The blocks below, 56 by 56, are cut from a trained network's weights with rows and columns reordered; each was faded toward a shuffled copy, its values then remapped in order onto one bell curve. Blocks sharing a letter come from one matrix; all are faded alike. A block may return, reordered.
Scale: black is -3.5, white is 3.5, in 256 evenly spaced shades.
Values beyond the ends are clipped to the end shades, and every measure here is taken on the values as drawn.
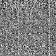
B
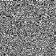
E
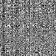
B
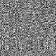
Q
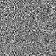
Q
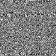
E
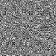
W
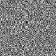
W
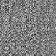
W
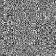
Q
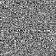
E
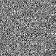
Q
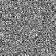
Q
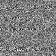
E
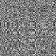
W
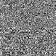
E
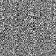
Q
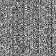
B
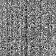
B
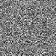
Q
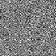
W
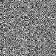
Q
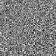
Q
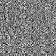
Q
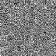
Q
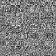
W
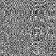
W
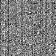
B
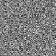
W
